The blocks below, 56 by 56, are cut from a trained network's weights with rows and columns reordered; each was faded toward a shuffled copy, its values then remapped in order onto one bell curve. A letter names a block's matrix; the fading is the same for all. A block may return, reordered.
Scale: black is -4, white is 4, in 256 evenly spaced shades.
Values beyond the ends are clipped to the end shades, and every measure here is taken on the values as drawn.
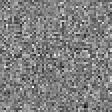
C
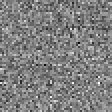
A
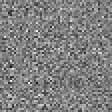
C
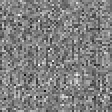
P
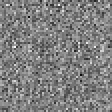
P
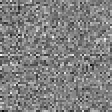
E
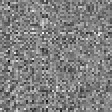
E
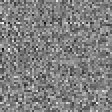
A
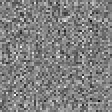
E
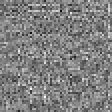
E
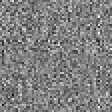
C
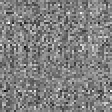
P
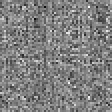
P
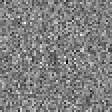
A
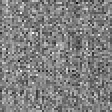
P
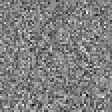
A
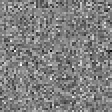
P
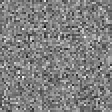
A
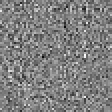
C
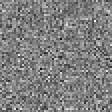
C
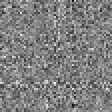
E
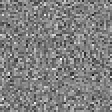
E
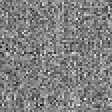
P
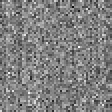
P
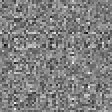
E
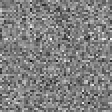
C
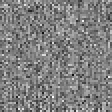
P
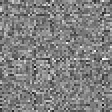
E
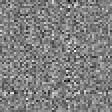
E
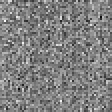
P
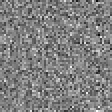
C
